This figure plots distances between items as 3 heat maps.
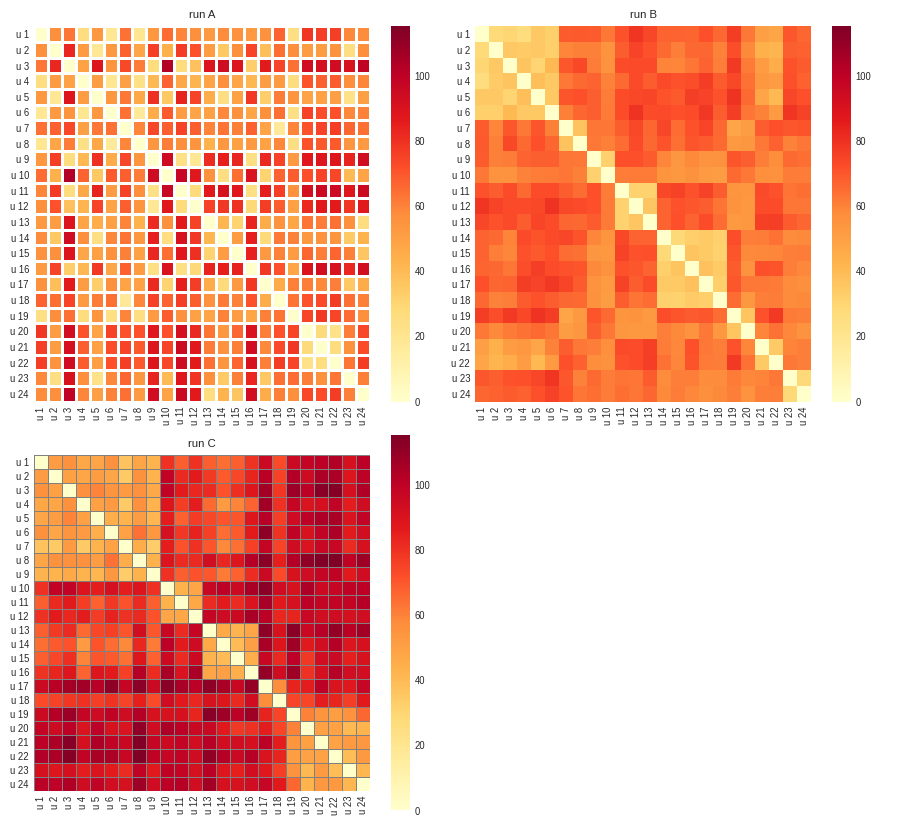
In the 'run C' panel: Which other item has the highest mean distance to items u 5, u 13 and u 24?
u 17
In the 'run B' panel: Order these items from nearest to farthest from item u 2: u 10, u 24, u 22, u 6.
u 6, u 22, u 10, u 24
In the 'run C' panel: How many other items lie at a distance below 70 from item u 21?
5
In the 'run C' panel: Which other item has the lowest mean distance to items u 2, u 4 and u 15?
u 7
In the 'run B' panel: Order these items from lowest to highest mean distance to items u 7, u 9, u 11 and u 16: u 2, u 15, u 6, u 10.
u 10, u 15, u 2, u 6
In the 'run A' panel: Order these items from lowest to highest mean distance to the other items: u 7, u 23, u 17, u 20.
u 17, u 23, u 7, u 20
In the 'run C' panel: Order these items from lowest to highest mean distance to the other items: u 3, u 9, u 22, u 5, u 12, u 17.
u 9, u 5, u 3, u 12, u 22, u 17
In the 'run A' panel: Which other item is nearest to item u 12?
u 9
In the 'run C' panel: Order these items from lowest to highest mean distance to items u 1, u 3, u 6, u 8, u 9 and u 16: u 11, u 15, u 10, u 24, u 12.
u 15, u 11, u 12, u 10, u 24
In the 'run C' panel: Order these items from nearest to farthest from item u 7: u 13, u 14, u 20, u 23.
u 14, u 13, u 23, u 20
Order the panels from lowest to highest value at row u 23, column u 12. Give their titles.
run B, run A, run C
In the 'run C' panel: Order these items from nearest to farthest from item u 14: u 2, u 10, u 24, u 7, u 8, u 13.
u 13, u 7, u 2, u 8, u 24, u 10
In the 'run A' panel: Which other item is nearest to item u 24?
u 13
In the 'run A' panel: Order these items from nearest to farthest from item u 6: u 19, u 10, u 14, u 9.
u 19, u 9, u 14, u 10
